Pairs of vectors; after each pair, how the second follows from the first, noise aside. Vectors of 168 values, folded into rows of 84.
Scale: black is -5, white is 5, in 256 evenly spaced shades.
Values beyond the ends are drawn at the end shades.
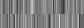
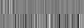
negated, partly zeroed.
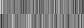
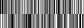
negated, scaled up.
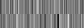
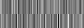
sign-scrambled.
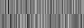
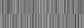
reversed, shrunk.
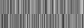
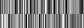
negated, scaled up.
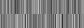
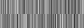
sign-scrambled.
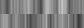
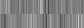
negated, partly zeroed.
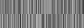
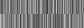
reversed, negated.
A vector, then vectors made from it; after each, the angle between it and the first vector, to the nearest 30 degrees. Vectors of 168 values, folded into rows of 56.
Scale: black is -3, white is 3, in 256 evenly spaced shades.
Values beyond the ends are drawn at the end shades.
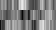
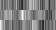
150 degrees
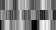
60 degrees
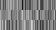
120 degrees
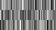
60 degrees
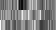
150 degrees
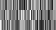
120 degrees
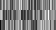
60 degrees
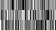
120 degrees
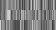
120 degrees
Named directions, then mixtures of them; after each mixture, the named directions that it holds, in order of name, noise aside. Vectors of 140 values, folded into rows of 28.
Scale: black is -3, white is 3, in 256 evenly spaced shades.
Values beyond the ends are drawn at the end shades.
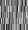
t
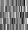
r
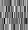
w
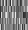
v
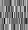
w.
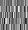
t, w.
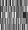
v.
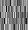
v, w.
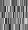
w.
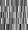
r, t.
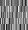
t.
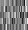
r.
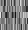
r, v.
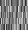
t.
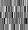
w.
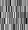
v, w.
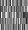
v.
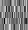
w.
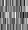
r, v.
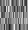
t, w.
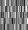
r, t.
